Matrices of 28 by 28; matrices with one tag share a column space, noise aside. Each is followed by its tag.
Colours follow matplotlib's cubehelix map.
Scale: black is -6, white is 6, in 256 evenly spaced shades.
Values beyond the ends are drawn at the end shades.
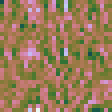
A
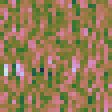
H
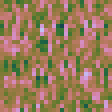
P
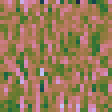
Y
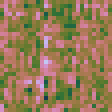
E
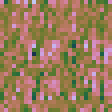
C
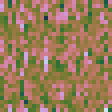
A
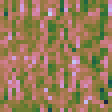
E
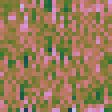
A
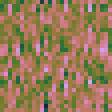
Y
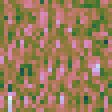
H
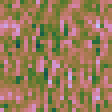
P
